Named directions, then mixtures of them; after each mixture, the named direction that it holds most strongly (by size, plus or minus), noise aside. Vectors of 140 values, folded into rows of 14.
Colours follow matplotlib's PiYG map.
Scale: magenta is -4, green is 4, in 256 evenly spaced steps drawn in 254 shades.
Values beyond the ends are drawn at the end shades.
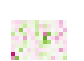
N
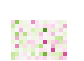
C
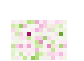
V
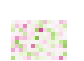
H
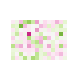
V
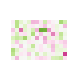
H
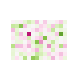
V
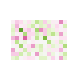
H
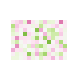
H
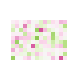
H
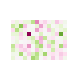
V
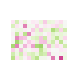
H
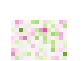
H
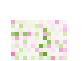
N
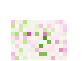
N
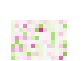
H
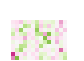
N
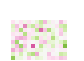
H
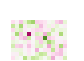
V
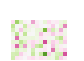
C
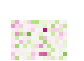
C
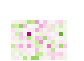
V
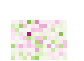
V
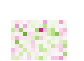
H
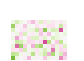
C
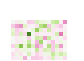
V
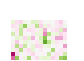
N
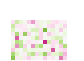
C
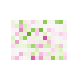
V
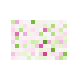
C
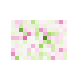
N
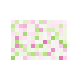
H
